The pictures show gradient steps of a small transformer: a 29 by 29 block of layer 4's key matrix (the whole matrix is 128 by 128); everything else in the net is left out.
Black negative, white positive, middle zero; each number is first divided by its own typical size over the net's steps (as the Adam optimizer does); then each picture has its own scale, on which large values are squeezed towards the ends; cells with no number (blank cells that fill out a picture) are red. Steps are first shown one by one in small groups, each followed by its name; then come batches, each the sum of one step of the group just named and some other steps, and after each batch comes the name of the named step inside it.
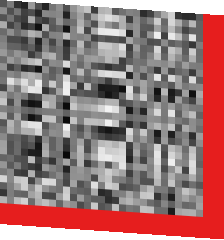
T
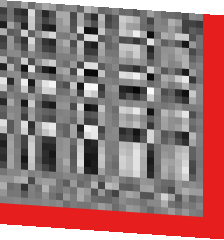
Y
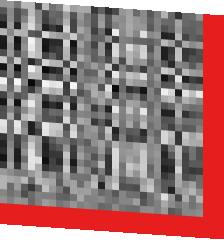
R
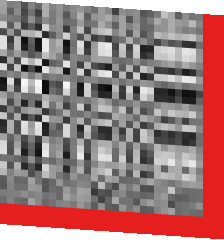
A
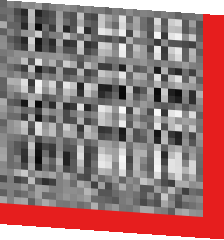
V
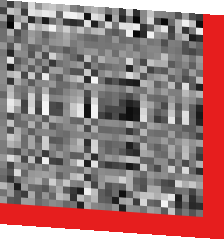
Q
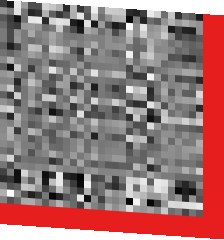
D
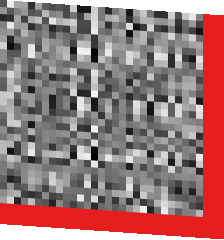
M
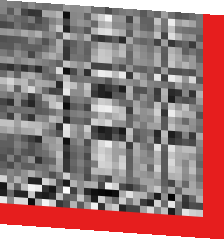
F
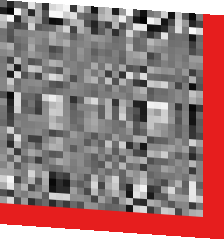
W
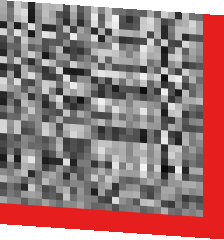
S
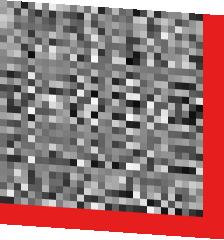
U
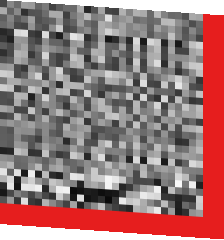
F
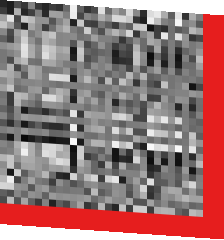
W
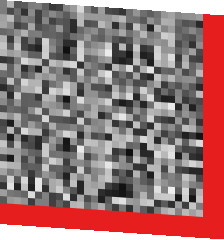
A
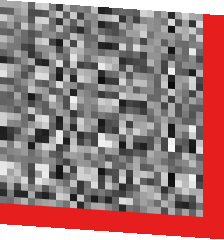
U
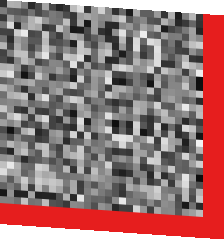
M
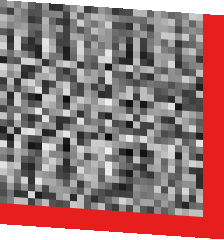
A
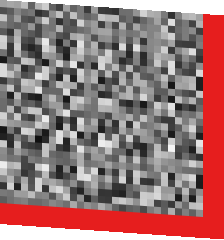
A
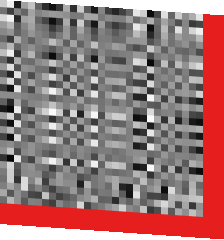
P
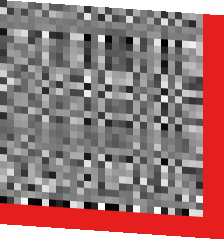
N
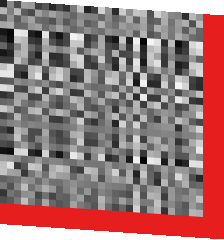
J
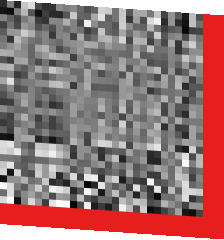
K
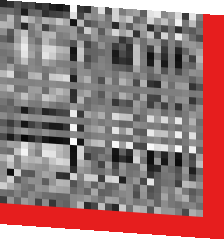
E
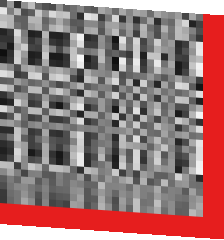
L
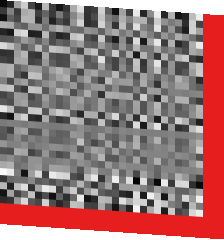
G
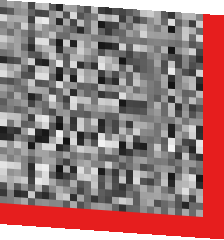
E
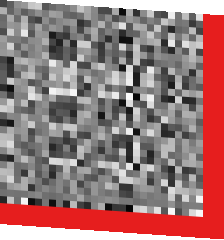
N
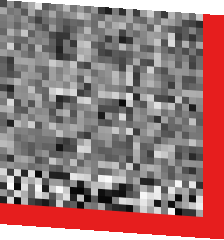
N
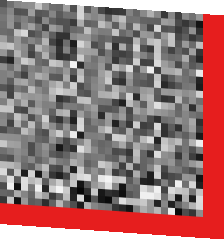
G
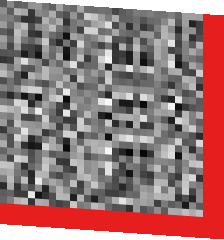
L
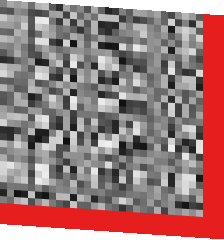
N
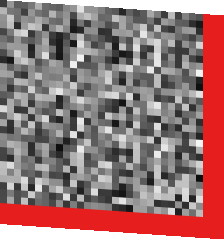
L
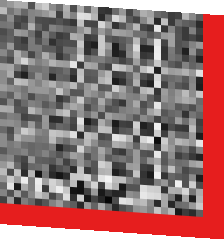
N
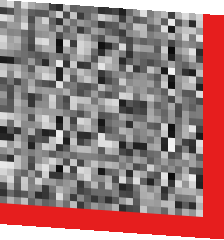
P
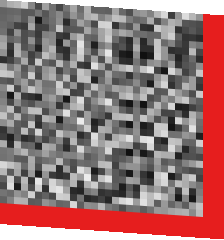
E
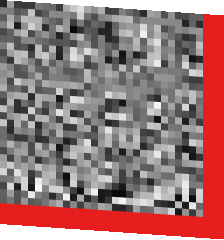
G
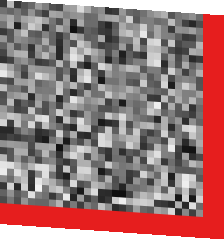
J
